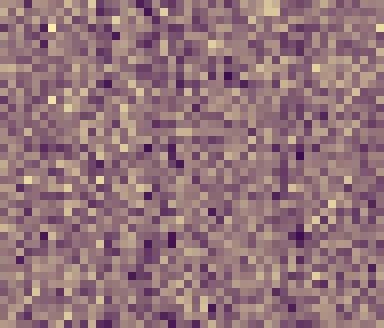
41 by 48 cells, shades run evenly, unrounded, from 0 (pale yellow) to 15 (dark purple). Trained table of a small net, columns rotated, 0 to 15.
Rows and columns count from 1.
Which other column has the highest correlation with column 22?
38
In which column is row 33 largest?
3
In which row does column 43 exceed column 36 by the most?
4
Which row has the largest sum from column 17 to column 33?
11
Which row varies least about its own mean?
22
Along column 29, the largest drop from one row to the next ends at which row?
28
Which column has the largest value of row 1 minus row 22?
18
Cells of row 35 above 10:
9
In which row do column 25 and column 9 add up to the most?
41
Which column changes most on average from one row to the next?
13
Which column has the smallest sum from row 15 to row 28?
17
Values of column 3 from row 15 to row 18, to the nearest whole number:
8 8 9 8
